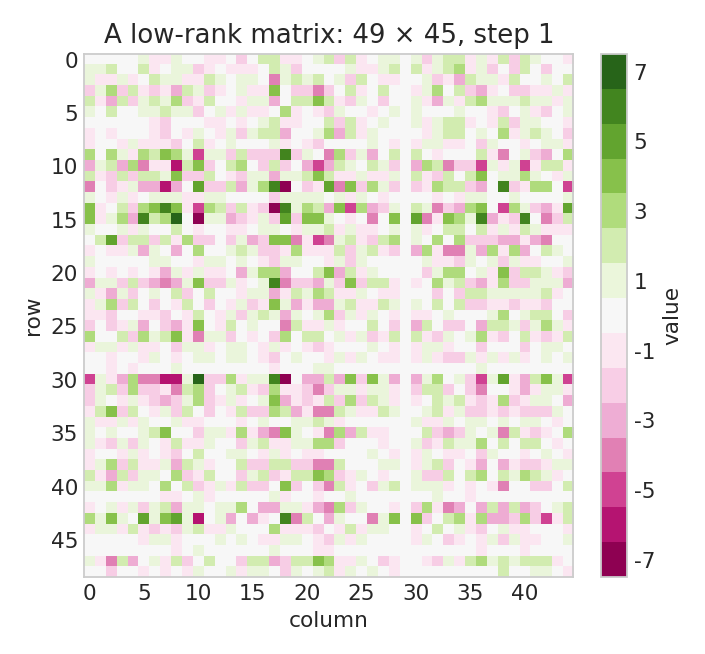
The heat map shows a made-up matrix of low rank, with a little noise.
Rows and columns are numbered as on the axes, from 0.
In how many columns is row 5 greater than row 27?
20
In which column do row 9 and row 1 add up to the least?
10
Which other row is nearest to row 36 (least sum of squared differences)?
39
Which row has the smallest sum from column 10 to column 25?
17
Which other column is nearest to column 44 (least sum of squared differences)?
7
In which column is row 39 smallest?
2
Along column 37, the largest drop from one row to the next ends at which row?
43
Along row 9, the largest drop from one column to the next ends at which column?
19
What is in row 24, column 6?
-1
